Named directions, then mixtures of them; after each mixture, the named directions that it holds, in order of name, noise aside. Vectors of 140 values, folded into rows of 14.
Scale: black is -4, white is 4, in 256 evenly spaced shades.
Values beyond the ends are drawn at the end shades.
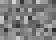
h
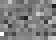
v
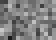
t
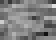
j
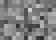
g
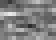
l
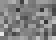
h, v.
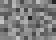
h, j.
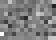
v.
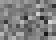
g, t, v.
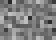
h, j, l.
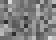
g, t, v.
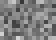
h, t, v.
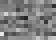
l, v.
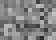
g.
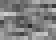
j, l.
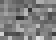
g, l, v.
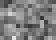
g, j, l.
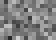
g, h, t.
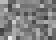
t.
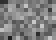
g, j, t.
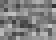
j, l, t.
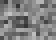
l, t, v.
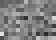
j, l, v.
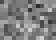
g.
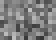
g.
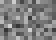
h.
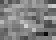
j.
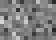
h, j.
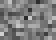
h, l, v.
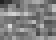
j, l, t.
